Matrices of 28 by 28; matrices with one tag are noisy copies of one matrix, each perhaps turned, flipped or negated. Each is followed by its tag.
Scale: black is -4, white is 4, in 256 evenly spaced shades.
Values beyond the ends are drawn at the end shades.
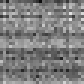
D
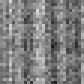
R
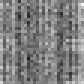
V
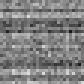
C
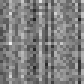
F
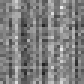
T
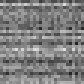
F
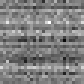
T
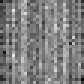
V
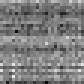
D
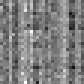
C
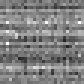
T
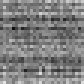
V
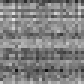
D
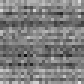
V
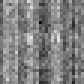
R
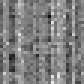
C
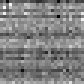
D
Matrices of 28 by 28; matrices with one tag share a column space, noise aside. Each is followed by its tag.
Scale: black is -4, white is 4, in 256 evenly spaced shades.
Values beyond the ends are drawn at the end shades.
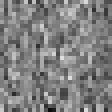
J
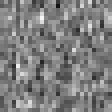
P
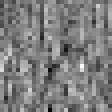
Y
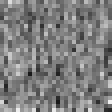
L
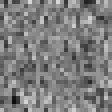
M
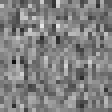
P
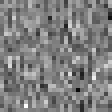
P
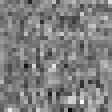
M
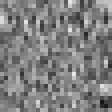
P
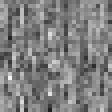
Y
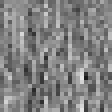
Y
